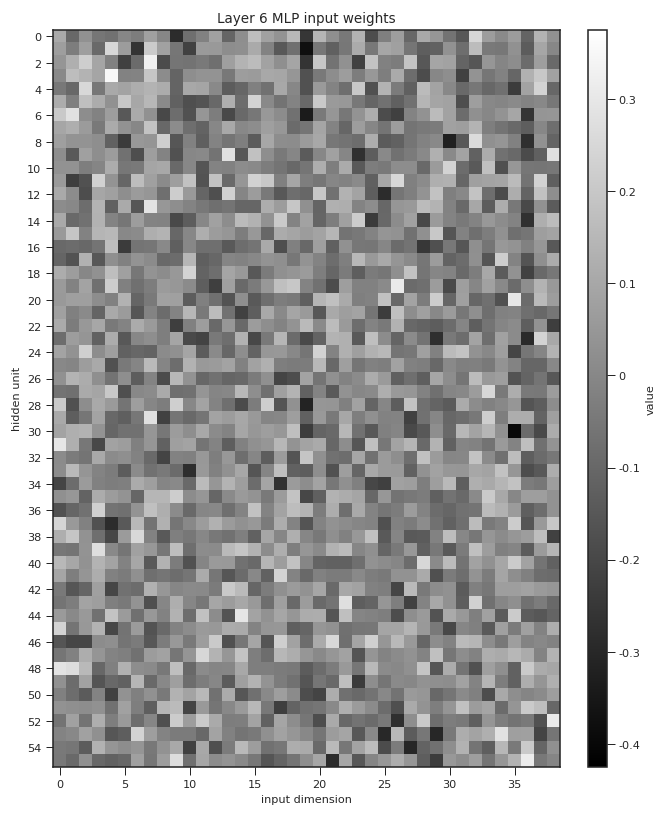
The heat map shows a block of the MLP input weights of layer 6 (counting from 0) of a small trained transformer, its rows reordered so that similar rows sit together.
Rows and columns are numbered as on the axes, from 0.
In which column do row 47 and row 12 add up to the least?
25
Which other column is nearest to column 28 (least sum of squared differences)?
5
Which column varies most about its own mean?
36
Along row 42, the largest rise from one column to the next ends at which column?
27
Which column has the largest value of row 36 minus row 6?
19
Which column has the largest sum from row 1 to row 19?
7
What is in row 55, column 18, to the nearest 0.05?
-0.05
